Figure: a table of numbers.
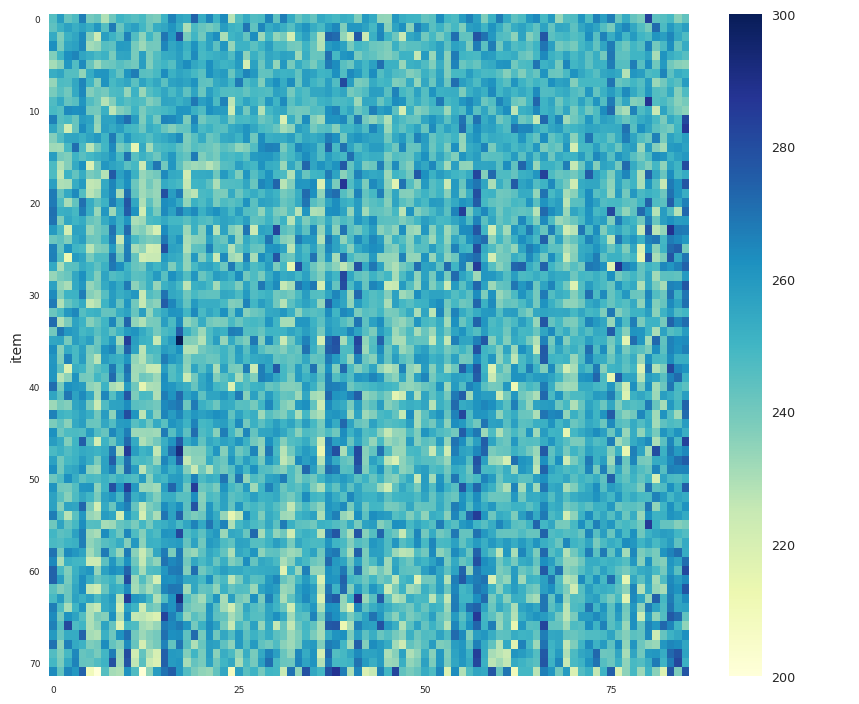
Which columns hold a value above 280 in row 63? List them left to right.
10, 17, 41
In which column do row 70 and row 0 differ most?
84
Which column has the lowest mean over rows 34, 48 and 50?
46
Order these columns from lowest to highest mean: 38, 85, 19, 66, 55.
19, 55, 38, 85, 66
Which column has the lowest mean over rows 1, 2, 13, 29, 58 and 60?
18
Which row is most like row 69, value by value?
70
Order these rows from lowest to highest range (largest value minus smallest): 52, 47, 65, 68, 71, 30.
52, 30, 68, 65, 47, 71
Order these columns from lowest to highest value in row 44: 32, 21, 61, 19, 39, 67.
61, 21, 32, 67, 19, 39
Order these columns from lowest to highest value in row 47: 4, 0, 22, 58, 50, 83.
50, 0, 4, 22, 83, 58
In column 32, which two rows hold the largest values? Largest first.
71, 7
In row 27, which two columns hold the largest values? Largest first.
76, 57
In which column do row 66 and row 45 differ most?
39
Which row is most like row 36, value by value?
49
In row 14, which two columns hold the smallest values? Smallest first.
11, 70
